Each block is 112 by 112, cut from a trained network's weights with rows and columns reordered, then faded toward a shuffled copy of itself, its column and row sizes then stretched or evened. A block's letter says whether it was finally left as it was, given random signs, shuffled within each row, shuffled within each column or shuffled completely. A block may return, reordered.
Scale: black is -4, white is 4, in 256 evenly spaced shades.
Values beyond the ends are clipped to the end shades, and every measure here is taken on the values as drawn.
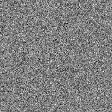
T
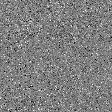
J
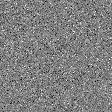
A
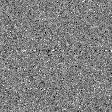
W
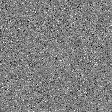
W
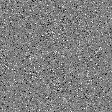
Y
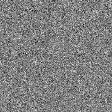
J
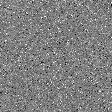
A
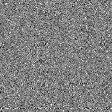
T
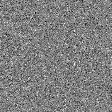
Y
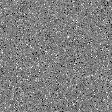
Y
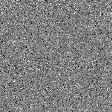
J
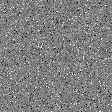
A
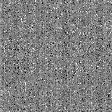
T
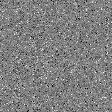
Y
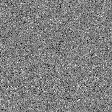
W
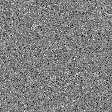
W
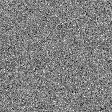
A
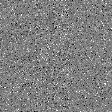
J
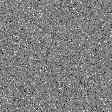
A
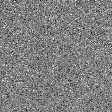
W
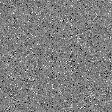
J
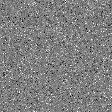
Y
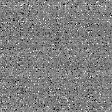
T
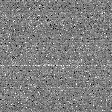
W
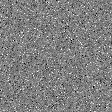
A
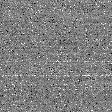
T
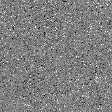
Y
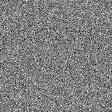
W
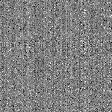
T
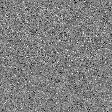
W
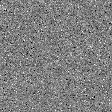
Y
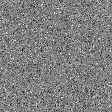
W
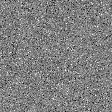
A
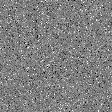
A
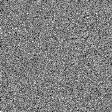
J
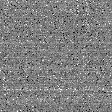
T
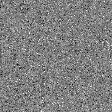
J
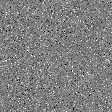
A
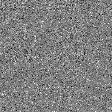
J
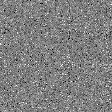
J
